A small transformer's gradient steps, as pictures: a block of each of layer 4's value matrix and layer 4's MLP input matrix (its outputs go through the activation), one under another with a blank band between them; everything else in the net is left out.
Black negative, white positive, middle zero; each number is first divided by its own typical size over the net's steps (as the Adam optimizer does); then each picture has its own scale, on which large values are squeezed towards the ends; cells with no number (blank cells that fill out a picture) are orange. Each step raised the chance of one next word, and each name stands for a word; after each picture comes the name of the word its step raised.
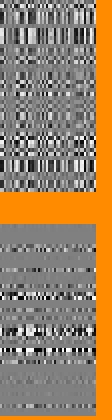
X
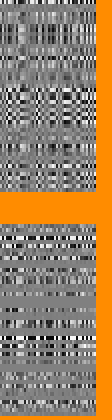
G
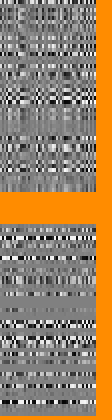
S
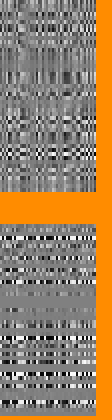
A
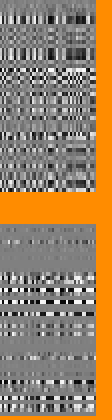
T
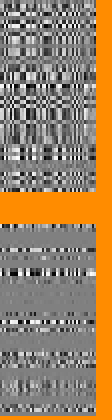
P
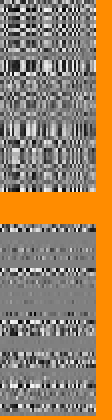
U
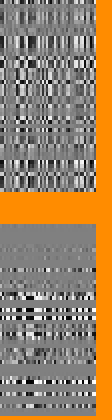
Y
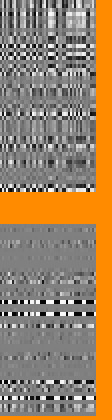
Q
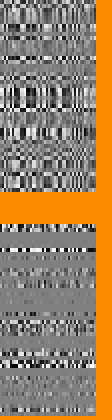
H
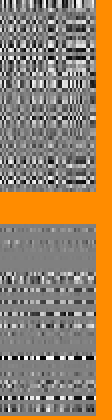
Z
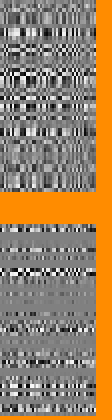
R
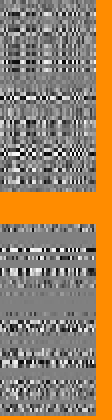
A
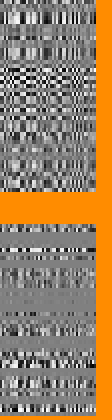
T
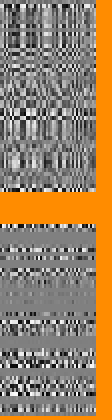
Q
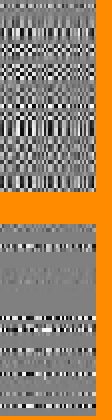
R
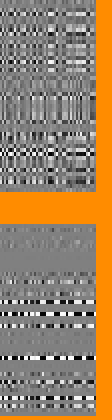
A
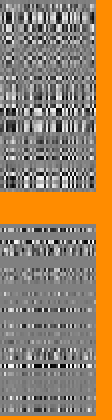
H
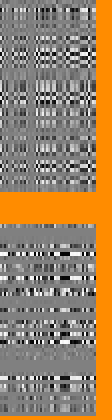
S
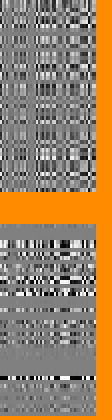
P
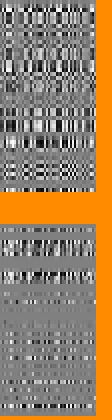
U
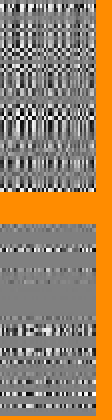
Q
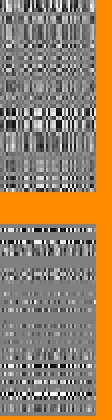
Q
